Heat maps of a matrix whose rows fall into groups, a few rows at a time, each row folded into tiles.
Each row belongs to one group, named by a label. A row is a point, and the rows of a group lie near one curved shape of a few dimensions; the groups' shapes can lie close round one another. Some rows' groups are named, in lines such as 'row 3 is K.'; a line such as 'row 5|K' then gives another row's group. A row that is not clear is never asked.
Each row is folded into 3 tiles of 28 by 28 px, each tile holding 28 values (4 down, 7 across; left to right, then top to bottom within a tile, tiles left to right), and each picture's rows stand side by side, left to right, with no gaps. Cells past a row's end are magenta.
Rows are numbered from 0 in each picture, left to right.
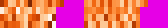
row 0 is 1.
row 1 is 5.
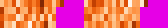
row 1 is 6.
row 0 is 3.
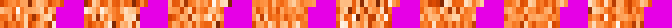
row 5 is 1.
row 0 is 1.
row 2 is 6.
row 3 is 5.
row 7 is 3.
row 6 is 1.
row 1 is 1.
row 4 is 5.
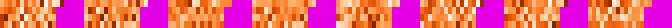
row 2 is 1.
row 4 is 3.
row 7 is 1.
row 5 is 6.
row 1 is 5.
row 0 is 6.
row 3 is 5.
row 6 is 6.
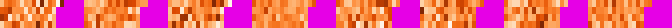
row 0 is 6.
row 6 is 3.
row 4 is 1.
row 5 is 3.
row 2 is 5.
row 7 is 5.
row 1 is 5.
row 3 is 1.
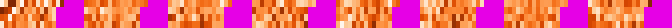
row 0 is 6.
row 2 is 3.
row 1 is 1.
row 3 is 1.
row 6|5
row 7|3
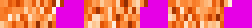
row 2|5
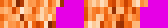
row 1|3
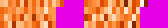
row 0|5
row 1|6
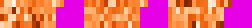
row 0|3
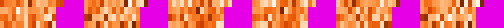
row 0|1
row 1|6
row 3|3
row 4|6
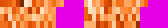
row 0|1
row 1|3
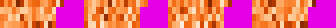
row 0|6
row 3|6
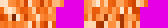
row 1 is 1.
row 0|3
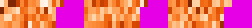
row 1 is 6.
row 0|6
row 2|1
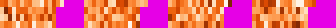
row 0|5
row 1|1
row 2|6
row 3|1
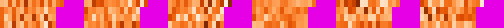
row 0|5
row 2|6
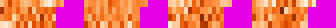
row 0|1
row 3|3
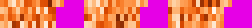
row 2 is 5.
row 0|1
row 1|3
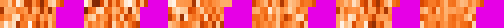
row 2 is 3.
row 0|3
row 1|6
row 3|1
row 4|3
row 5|1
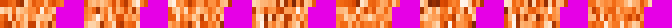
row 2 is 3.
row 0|1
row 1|3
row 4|1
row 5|6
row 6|5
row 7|5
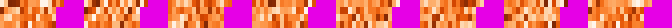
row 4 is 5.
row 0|6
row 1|6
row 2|3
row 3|6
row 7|1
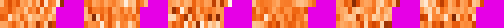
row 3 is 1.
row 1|5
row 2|5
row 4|6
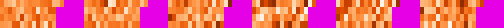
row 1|1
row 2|6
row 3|6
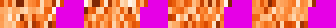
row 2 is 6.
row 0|6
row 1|6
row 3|6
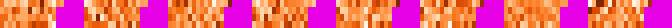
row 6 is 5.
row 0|3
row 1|3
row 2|6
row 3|3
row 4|3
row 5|3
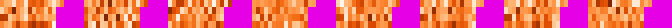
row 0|3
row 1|5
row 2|6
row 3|5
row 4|3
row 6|3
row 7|1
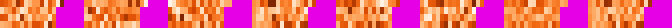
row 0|6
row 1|5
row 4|1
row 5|6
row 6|1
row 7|6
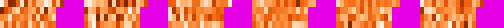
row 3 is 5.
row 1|5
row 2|5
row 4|5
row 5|3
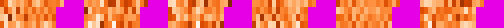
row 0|5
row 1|3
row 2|3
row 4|1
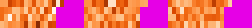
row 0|6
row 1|1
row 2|5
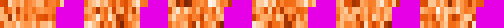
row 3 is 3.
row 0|5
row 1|3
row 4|6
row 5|1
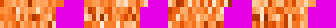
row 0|1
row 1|5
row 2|6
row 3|3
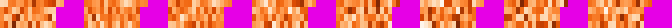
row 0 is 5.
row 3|1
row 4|3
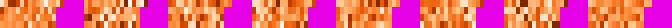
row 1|6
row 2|1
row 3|3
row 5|1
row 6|6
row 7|5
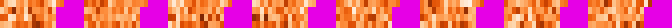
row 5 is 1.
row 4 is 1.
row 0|3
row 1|1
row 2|3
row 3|3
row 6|3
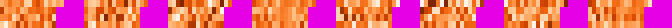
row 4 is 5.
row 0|1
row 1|5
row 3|1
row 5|6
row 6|3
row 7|5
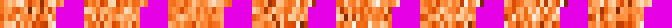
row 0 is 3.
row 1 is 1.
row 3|6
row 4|5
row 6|6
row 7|3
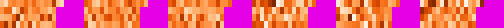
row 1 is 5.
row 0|5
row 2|1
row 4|3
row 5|6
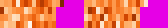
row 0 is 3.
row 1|5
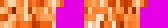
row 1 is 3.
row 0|3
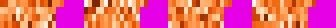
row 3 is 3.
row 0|1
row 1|6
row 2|1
